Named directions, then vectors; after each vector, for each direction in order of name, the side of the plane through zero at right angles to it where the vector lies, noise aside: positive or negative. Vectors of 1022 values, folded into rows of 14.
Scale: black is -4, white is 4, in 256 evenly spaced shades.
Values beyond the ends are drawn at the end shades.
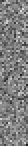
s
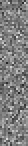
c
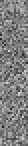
negative, positive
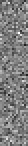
positive, positive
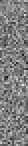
negative, positive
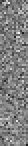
positive, positive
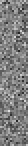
negative, negative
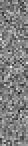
positive, negative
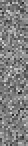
positive, negative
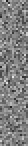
negative, negative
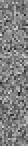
positive, negative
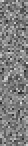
positive, negative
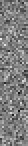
positive, negative
